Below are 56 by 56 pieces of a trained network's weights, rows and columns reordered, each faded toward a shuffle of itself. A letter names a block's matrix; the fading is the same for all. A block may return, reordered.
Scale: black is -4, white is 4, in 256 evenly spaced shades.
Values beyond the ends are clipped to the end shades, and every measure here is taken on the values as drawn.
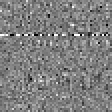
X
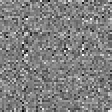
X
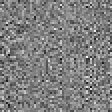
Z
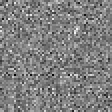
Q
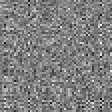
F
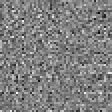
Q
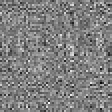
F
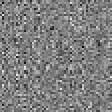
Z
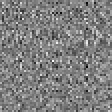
F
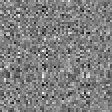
F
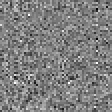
Q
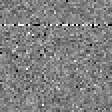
X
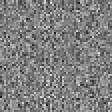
Z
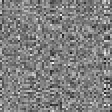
Z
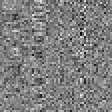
Z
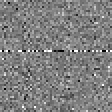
X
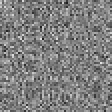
Z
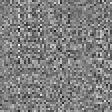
Z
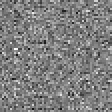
Q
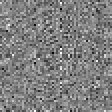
F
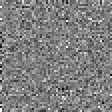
X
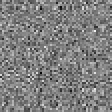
F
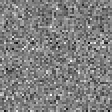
Q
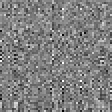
F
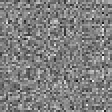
Z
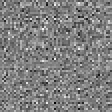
F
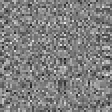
Z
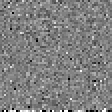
X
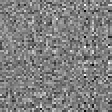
F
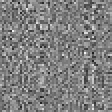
Z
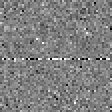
X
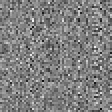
Z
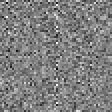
F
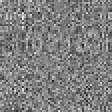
Z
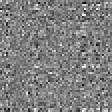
X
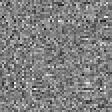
Q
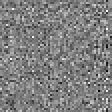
X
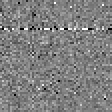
X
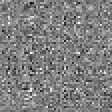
X
